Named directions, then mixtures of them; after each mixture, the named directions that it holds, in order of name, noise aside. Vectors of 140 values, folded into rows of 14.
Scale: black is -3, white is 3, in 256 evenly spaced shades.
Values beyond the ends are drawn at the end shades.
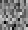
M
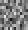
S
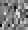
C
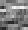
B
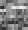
B.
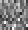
M.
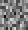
S.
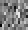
C.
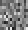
M, S.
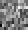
B, C.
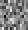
S.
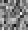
M, S.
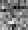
B, M.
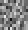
S.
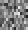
C, S.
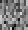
M.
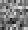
B, S.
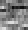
B.
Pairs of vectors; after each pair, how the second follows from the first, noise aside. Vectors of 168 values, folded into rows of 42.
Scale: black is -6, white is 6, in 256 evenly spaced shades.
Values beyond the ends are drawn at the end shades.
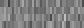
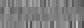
wrapped around, negated, partly zeroed.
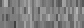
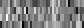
reversed, scaled up.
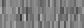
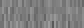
wrapped around, negated, shrunk.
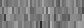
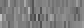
reversed, negated, partly zeroed.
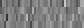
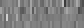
negated, partly zeroed.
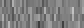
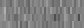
wrapped around, shrunk.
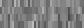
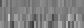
negated, partly zeroed.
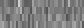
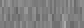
reversed, shrunk.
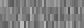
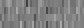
wrapped around, negated, partly zeroed.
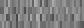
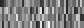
reversed, scaled up.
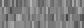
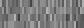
sign-scrambled.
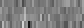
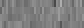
reversed, shrunk.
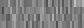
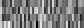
reversed, scaled up.
